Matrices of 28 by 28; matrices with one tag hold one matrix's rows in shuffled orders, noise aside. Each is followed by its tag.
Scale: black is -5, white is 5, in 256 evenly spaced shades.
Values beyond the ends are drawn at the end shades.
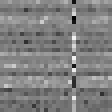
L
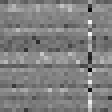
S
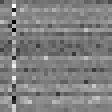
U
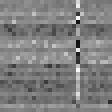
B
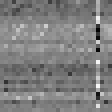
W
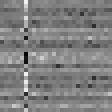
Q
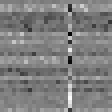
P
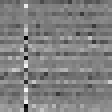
Q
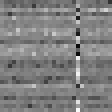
B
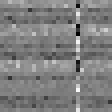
B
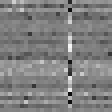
P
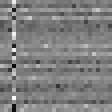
U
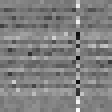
B
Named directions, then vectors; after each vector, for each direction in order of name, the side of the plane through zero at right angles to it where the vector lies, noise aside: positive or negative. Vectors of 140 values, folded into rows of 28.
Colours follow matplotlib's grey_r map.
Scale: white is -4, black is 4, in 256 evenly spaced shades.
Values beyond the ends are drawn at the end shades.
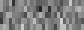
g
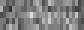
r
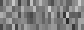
negative, negative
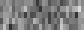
positive, negative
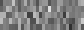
negative, negative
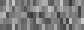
negative, negative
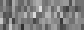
negative, positive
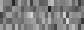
positive, positive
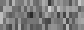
negative, negative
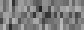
positive, negative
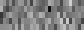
positive, positive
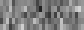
positive, negative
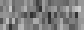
positive, negative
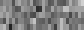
positive, negative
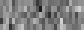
positive, negative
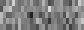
negative, negative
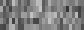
negative, positive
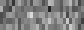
positive, positive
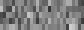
positive, positive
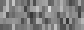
negative, negative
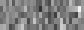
positive, negative
